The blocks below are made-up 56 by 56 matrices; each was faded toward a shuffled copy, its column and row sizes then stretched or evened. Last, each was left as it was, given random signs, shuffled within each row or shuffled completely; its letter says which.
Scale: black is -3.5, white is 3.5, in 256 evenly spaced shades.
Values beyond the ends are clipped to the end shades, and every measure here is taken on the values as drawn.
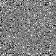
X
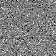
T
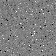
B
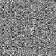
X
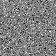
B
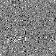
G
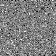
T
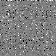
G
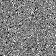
B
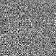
X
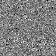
T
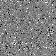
T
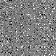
X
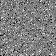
T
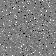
B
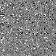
G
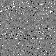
T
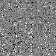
G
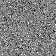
B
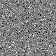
B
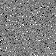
T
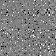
X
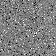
B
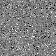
T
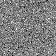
B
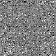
X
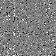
G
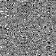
X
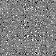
G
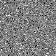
T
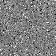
B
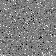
B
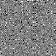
X
